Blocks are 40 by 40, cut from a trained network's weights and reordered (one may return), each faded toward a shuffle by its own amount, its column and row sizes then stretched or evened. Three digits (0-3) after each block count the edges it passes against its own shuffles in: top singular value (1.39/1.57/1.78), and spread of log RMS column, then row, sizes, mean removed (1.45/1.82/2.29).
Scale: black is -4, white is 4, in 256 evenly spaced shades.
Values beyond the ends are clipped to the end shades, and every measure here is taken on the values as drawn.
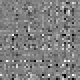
0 3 3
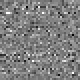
2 0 2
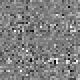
0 2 3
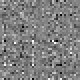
1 3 2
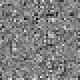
1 2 1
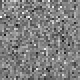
0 0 0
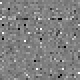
0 1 1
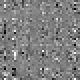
1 3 2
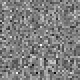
1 0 0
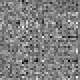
2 2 1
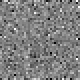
1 1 0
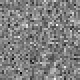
1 1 0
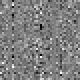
0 3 1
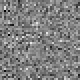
0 1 1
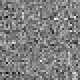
1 1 1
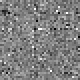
1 0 0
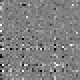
1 2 2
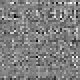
2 2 3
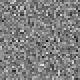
2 0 0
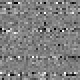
3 0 3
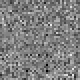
0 0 1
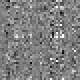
2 3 0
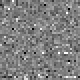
0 0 0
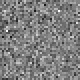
0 0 0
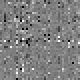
0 3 1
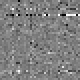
3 1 1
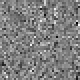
0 2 0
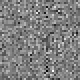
0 1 0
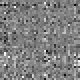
1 3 2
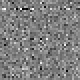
2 1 2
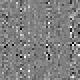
2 3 0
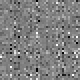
1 3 1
